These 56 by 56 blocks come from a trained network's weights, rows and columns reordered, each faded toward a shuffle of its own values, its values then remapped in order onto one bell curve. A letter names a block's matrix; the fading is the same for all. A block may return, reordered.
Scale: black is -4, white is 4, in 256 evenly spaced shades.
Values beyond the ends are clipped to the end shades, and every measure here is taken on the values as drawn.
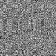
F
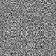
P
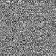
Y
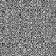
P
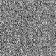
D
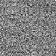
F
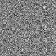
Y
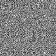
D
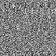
D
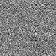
D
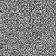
P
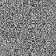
D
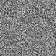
F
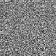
F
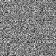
F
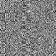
P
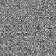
F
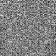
F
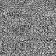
F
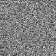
D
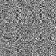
P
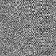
P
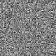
D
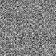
F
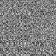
P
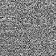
Y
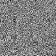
F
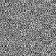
P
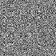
D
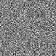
P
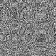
Y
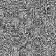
Y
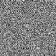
F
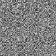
P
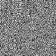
D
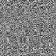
P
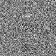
F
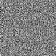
Y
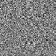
D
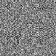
F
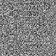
Y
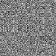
P
